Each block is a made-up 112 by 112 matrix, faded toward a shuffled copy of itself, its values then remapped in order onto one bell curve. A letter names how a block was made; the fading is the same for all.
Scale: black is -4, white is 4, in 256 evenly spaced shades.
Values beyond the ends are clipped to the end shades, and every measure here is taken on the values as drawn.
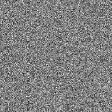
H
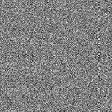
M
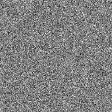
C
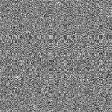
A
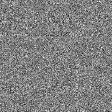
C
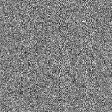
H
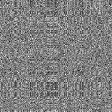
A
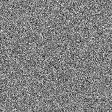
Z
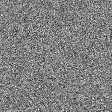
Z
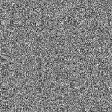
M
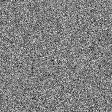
Z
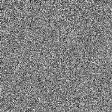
C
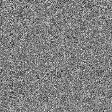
C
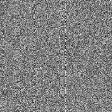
H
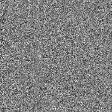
C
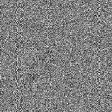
H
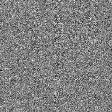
C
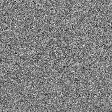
Z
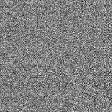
M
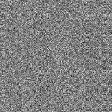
M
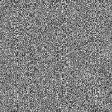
H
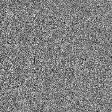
C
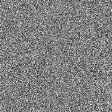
C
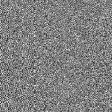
H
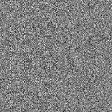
H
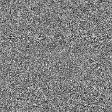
C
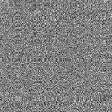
A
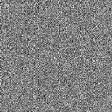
H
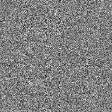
C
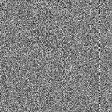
H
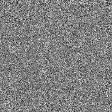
C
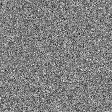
Z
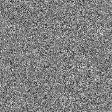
C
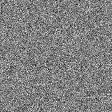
Z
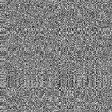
A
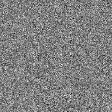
C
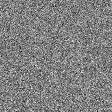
Z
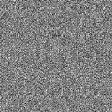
M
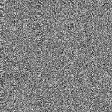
H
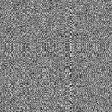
A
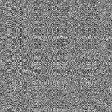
A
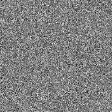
C
